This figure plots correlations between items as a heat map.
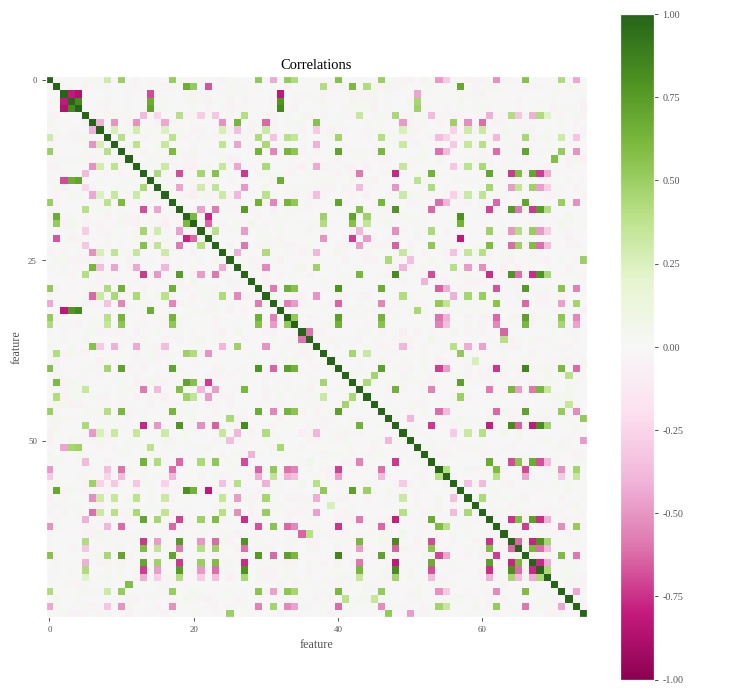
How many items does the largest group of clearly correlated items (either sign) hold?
16
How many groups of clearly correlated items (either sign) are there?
11
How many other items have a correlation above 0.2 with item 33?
10
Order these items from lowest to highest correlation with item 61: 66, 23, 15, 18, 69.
18, 69, 66, 15, 23
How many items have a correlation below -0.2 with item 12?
4
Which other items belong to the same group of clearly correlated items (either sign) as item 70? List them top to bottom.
11
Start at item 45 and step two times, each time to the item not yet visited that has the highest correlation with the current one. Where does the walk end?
72
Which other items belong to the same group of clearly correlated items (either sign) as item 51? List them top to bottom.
2, 3, 4, 14, 32
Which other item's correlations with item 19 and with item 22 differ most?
57
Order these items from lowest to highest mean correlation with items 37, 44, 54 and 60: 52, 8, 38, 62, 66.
66, 8, 52, 38, 62
